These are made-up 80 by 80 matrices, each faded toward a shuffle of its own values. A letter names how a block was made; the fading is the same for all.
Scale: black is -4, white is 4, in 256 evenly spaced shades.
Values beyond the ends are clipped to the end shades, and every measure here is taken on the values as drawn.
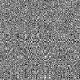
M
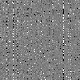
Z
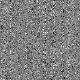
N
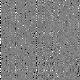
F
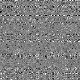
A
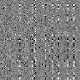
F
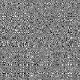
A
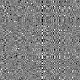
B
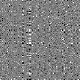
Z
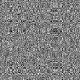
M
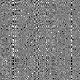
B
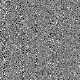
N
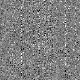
N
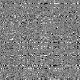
A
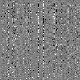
F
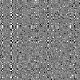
B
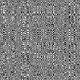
B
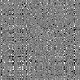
F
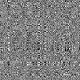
M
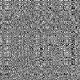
M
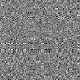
M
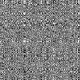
M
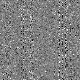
N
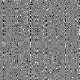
F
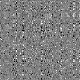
Z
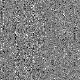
N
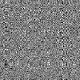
M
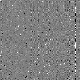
F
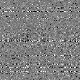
A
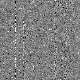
N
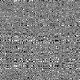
A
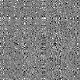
Z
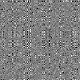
B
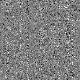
N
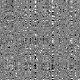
F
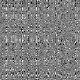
B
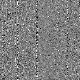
N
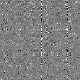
Z
